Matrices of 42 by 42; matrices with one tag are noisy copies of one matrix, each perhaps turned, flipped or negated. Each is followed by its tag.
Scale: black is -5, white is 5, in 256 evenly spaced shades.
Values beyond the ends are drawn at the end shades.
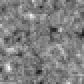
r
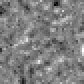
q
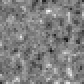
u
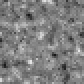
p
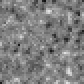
u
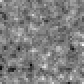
u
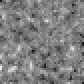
u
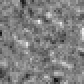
q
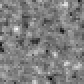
p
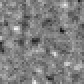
p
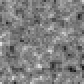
u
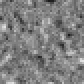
q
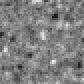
p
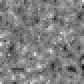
u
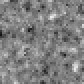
r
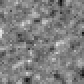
q
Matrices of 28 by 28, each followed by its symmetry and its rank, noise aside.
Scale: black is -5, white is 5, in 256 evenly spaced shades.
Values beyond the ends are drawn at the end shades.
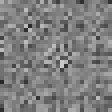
symmetric, rank six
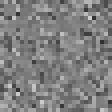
antisymmetric, rank six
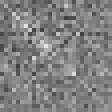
symmetric, rank six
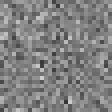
no symmetry, rank seven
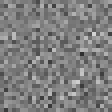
no symmetry, rank eight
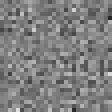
antisymmetric, rank six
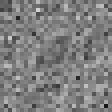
symmetric, rank six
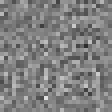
no symmetry, rank eight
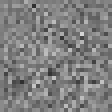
no symmetry, rank seven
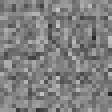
no symmetry, rank seven
